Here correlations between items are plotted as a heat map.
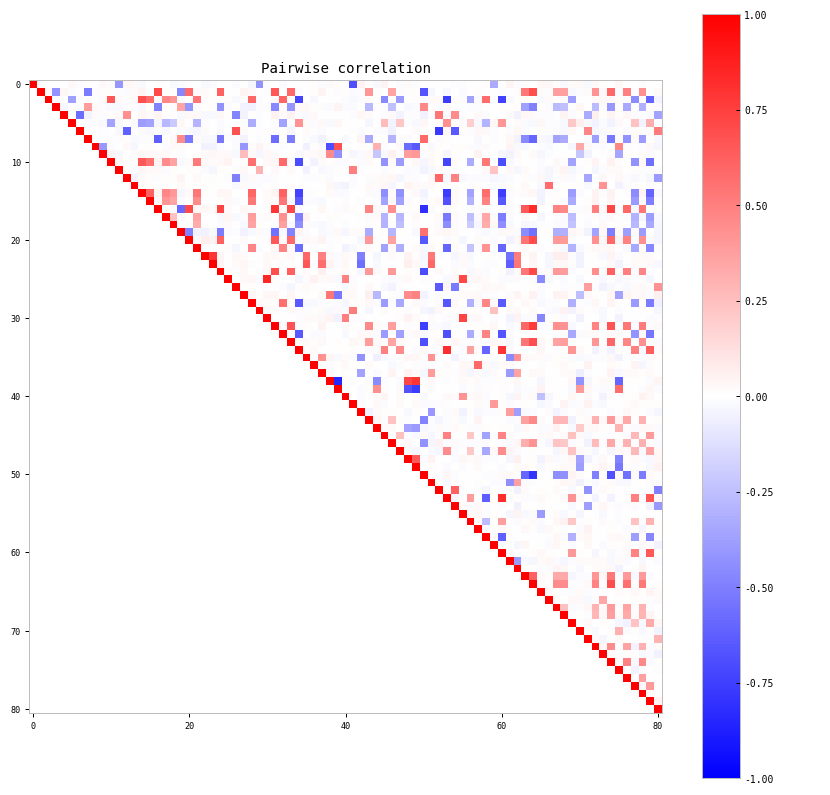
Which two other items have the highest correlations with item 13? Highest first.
66, 73
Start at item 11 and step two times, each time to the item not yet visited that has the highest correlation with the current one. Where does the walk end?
29
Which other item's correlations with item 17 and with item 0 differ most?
41
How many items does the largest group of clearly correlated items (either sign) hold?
20
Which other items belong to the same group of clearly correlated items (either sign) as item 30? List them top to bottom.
25, 40, 55, 65
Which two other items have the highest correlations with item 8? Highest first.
39, 75
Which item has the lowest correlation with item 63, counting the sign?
50
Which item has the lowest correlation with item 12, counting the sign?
6
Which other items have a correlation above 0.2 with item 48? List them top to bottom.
9, 27, 38, 49
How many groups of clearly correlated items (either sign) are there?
9
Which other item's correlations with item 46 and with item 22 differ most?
23
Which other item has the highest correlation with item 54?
52
